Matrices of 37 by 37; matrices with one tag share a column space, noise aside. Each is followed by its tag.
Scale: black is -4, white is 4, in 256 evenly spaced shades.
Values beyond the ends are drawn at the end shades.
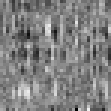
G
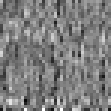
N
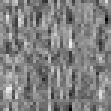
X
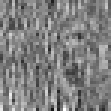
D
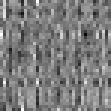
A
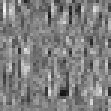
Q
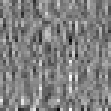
N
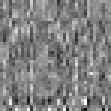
N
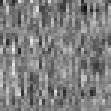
Q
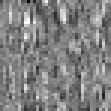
X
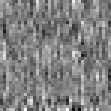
N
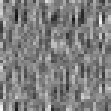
X
